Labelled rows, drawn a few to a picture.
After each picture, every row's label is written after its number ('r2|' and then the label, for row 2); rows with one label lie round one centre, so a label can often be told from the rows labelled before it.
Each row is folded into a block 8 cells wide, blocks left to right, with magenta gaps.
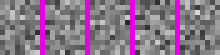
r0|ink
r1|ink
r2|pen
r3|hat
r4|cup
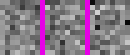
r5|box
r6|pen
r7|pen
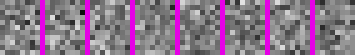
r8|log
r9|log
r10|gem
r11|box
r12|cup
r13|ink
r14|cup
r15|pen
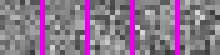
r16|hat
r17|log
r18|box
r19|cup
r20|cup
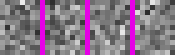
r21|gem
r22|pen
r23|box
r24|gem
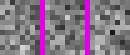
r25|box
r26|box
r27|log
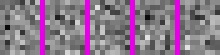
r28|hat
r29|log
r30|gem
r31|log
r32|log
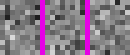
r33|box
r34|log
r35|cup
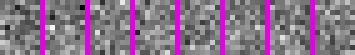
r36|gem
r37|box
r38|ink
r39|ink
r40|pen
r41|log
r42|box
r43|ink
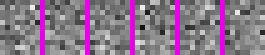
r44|pen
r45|hat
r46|hat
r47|gem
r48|pen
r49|ink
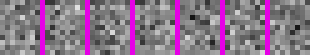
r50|gem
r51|pen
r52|pen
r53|pen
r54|log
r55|ink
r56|gem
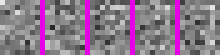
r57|cup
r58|gem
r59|pen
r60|pen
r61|pen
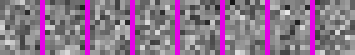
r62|gem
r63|box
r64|log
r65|pen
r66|log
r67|hat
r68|cup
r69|pen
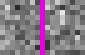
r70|gem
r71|cup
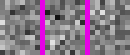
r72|gem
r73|log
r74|ink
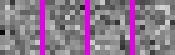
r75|ink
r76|box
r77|log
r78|pen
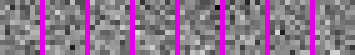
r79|hat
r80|hat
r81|log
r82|hat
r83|box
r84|hat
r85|ink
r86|gem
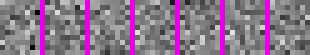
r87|log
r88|ink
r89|cup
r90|gem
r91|hat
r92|ink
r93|log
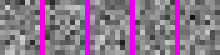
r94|hat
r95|pen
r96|log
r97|ink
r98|log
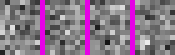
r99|gem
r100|pen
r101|pen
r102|log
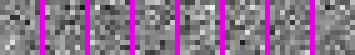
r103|log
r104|box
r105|gem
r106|cup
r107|pen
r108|pen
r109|ink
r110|cup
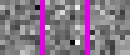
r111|box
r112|cup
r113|ink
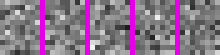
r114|cup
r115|hat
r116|gem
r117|ink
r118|ink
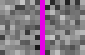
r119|gem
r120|hat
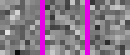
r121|cup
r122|hat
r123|pen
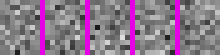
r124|cup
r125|cup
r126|gem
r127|box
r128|pen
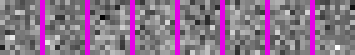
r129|log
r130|log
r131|log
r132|pen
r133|box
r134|ink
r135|cup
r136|box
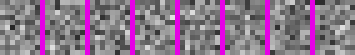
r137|box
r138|ink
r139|log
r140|hat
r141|ink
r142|box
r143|gem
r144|pen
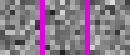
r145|pen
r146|cup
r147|gem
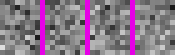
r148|gem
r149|pen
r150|gem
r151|box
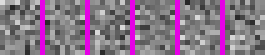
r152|cup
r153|ink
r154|ink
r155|hat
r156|hat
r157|log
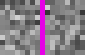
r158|hat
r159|log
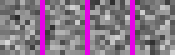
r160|log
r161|pen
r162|hat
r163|pen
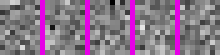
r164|cup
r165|gem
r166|hat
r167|box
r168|pen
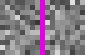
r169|hat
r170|hat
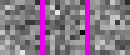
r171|gem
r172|ink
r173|log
